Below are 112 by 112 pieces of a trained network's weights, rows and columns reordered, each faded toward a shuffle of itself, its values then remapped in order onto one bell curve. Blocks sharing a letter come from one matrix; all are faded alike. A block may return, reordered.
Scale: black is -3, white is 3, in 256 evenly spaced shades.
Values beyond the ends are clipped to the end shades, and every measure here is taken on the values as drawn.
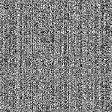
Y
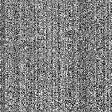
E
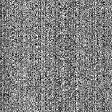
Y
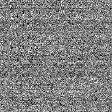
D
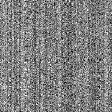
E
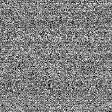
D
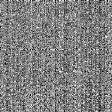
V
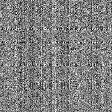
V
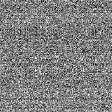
D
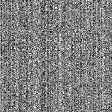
E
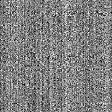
Y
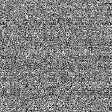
D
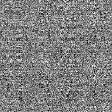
D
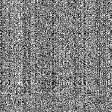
V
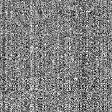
V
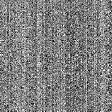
E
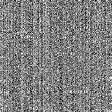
E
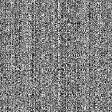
V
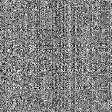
V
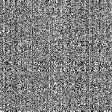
V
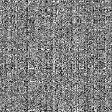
V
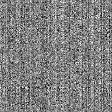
Y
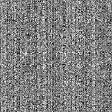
Y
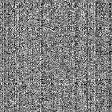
V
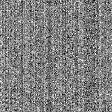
E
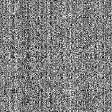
V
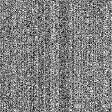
E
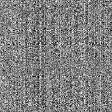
V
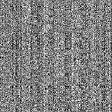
V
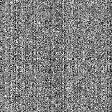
V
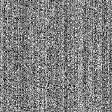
E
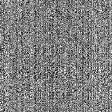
Y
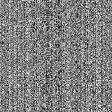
Y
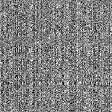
Y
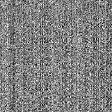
Y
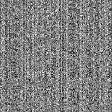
E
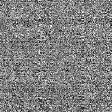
D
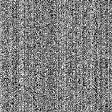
E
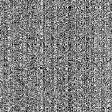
Y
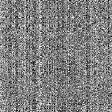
Y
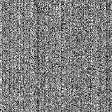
V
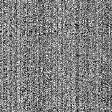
E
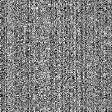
Y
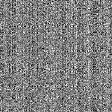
V
